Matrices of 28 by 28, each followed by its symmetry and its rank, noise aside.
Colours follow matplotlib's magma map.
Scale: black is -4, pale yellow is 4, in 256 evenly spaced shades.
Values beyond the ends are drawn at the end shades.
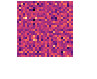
antisymmetric, rank six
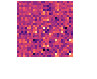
symmetric, rank four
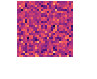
no symmetry, rank six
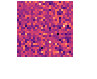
antisymmetric, rank six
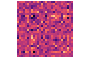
symmetric, rank four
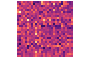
no symmetry, rank six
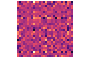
no symmetry, rank three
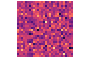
antisymmetric, rank six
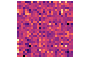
no symmetry, rank four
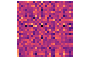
no symmetry, rank four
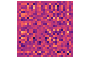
no symmetry, rank three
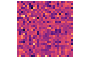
no symmetry, rank six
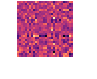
no symmetry, rank four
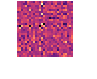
antisymmetric, rank four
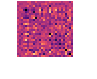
symmetric, rank four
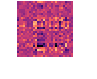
no symmetry, rank three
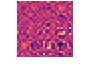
symmetric, rank four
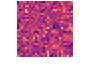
no symmetry, rank six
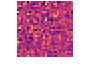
antisymmetric, rank six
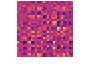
no symmetry, rank three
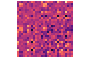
symmetric, rank four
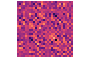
symmetric, rank four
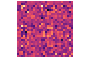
symmetric, rank six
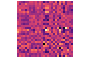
no symmetry, rank four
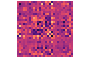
symmetric, rank four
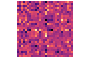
antisymmetric, rank four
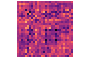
symmetric, rank four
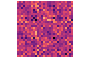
symmetric, rank four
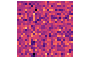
no symmetry, rank six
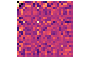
symmetric, rank three
